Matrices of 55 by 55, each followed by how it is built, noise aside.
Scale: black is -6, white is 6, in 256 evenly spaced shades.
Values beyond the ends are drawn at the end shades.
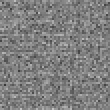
blocks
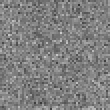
blocks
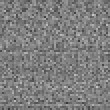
repeating columns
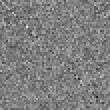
diagonal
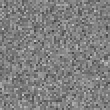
noise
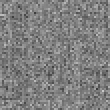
blocks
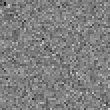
banded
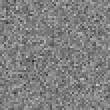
noise
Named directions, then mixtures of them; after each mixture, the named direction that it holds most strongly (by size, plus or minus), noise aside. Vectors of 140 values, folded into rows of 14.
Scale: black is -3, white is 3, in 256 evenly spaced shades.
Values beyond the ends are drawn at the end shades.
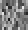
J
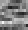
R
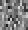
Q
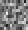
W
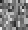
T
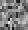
Q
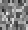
W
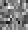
Q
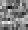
R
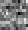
R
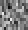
J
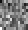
T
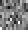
Q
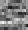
R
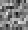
W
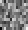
W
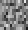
W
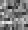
R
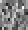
J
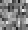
T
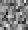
W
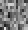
W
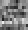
R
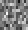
W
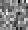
T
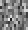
Q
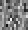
Q
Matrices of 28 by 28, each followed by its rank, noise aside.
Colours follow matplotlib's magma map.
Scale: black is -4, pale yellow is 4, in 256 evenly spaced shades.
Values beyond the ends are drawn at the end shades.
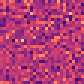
eight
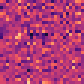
five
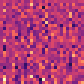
seven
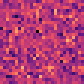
seven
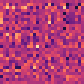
four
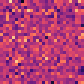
seven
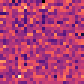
five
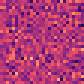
seven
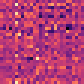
five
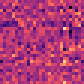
five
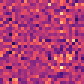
five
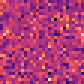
seven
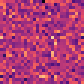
seven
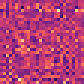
six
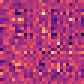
four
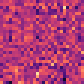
seven
